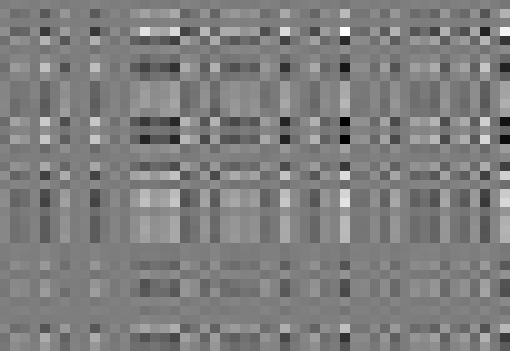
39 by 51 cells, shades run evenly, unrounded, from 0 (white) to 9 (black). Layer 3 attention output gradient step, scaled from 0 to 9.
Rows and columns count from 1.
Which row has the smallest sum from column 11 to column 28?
4
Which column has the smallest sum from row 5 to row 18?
49
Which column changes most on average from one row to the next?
35
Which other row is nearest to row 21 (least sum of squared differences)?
15
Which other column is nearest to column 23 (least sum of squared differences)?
16
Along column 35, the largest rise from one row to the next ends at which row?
5
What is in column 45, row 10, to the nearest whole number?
4
